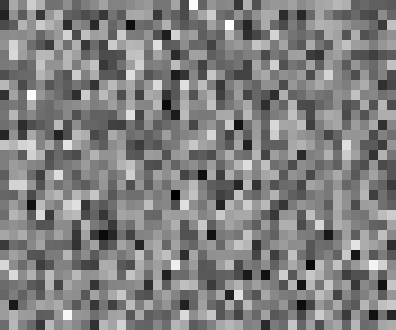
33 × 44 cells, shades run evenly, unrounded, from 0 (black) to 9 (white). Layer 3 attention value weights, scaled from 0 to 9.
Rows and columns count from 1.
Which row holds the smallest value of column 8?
3
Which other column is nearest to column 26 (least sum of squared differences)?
38
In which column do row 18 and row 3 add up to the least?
23
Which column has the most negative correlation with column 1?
24
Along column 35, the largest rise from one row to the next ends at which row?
28
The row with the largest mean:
22
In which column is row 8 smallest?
20
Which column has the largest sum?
2
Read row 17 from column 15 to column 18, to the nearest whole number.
7 5 3 3
